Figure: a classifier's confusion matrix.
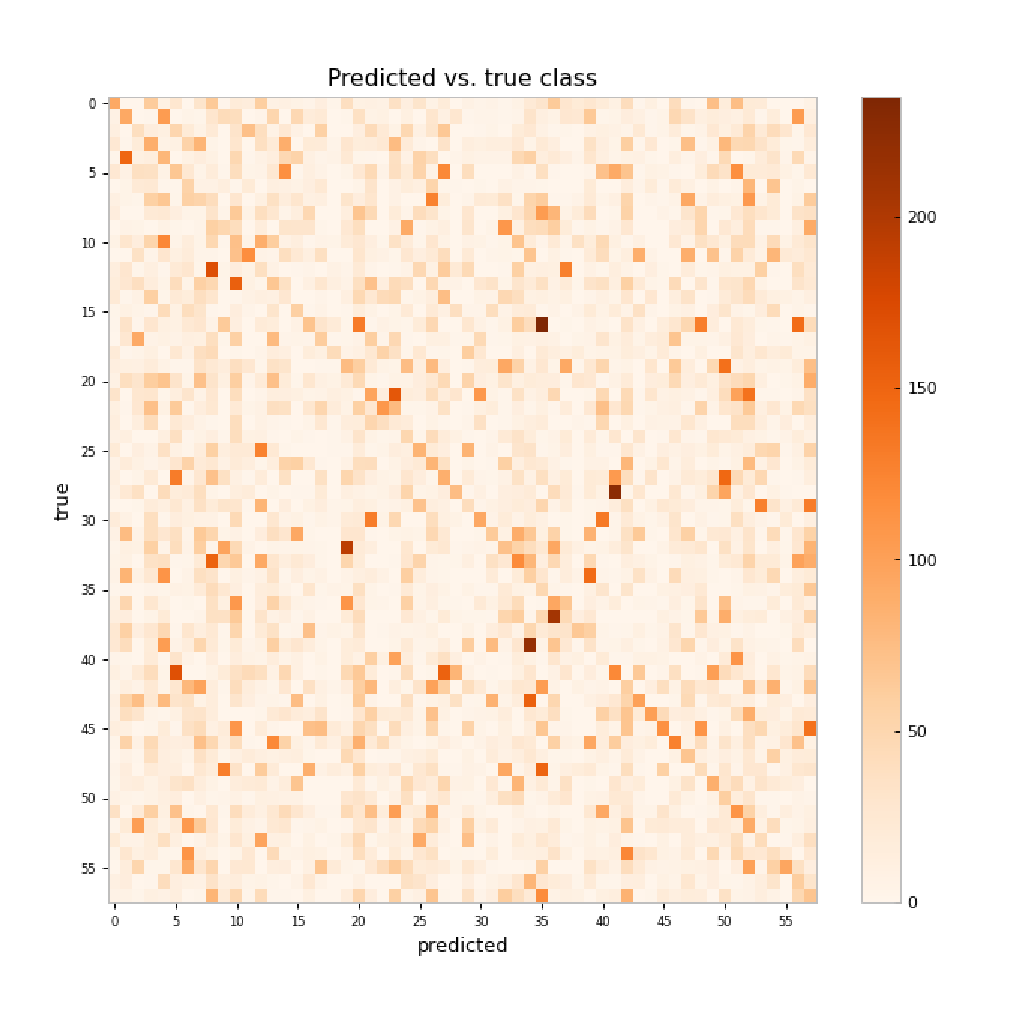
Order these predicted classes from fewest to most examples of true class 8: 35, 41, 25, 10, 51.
41, 51, 25, 10, 35
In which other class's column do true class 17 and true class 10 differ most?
4
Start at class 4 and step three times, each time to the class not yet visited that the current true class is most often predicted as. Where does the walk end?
34
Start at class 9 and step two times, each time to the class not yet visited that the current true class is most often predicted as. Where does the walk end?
19
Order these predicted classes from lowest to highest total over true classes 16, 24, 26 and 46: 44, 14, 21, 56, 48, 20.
44, 21, 14, 48, 56, 20
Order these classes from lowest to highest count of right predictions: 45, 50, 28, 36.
50, 28, 36, 45
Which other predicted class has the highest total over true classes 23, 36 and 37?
10
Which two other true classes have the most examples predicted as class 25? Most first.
53, 29
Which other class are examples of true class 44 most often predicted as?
52
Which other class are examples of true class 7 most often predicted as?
26
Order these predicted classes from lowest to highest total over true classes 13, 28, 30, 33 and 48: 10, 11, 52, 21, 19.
11, 19, 52, 21, 10
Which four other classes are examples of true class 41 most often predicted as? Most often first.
5, 27, 49, 28
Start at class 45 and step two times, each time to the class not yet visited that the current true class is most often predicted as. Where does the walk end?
35
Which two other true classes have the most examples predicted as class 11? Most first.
2, 41
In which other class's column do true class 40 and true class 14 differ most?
51
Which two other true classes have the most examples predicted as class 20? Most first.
16, 46
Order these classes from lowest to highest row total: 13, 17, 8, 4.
17, 4, 8, 13
